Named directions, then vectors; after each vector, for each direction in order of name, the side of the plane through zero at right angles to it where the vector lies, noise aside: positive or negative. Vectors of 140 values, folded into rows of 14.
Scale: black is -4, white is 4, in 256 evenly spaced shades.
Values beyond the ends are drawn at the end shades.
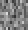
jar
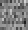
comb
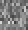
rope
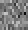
negative, positive, positive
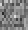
negative, negative, negative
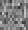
positive, negative, positive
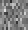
positive, negative, positive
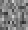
positive, negative, negative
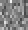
negative, positive, negative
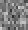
negative, positive, positive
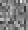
positive, positive, negative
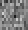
positive, positive, positive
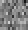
negative, positive, positive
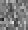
negative, negative, positive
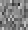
negative, positive, negative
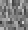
negative, positive, negative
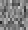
negative, positive, negative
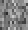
positive, negative, negative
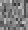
negative, positive, negative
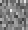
positive, positive, negative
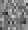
positive, negative, negative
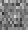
negative, negative, negative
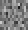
positive, negative, positive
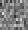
positive, positive, positive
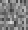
negative, negative, positive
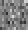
positive, negative, negative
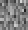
positive, positive, negative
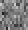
negative, negative, negative
